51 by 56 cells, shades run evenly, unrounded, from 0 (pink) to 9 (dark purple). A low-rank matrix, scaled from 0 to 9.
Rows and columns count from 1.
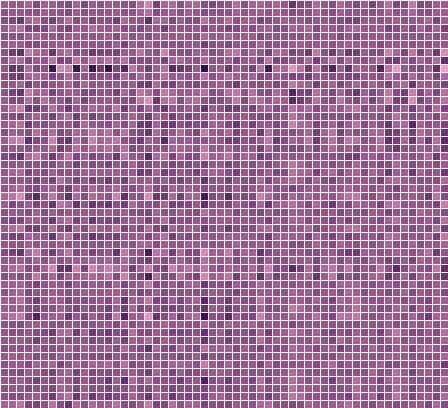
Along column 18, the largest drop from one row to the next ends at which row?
12
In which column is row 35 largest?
19
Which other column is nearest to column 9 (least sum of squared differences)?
54
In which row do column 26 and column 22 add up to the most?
9
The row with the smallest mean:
34
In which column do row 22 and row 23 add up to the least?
37
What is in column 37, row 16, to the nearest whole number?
2
